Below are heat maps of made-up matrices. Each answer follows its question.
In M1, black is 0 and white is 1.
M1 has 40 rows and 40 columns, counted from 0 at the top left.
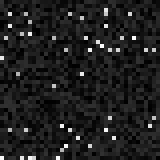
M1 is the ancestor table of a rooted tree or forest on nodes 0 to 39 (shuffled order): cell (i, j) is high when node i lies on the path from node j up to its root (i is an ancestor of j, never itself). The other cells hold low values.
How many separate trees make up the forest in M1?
11
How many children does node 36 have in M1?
2
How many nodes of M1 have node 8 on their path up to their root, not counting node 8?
2
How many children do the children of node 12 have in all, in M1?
4
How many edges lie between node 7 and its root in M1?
3
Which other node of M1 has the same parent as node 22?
16
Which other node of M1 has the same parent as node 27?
38
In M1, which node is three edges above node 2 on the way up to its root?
3
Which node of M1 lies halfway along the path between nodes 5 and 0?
39
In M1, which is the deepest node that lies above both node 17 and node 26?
32
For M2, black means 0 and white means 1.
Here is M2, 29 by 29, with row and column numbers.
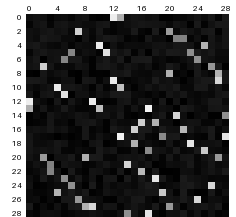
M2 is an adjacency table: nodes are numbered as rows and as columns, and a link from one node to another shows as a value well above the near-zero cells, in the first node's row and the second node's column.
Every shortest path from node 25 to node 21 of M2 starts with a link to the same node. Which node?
node 19
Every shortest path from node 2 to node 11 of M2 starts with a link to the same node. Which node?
node 7
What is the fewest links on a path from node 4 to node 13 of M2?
2
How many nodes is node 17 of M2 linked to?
3
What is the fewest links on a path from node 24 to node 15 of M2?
5
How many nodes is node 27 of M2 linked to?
3
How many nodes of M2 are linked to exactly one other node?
1
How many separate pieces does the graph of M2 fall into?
2
